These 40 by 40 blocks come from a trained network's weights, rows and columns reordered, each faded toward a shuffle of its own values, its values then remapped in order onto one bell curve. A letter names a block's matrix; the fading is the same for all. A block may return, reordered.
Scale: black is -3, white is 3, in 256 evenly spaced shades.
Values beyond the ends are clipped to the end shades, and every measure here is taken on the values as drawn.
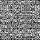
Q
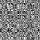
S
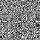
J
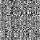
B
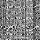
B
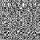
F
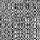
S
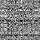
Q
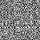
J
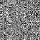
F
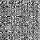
B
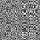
S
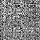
B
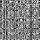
B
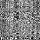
B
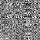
J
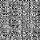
B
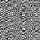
S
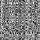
B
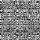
Q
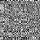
J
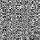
F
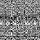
Q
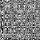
Q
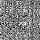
B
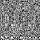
J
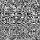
J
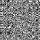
F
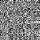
F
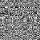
J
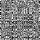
Q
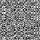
S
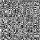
F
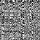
Q
